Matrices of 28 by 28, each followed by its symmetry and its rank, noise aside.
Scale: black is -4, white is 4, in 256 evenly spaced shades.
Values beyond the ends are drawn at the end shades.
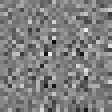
no symmetry, rank six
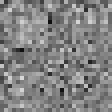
symmetric, rank four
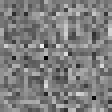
no symmetry, rank six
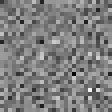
symmetric, rank four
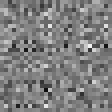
antisymmetric, rank four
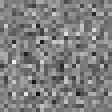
no symmetry, rank six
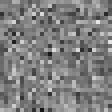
antisymmetric, rank six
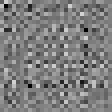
symmetric, rank three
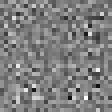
antisymmetric, rank six
